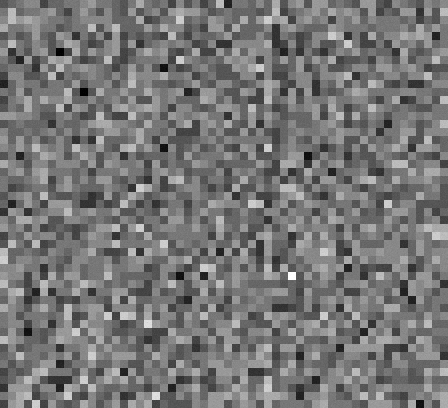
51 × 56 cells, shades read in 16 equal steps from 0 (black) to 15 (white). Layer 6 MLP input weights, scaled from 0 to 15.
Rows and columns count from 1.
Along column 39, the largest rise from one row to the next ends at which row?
22
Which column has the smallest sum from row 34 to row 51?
38
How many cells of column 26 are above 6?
27
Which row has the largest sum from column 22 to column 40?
3
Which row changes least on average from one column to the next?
17
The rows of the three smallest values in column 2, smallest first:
26, 7, 24
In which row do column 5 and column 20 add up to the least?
9
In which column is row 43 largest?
1
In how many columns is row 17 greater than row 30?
25
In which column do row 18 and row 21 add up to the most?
51
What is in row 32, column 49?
8
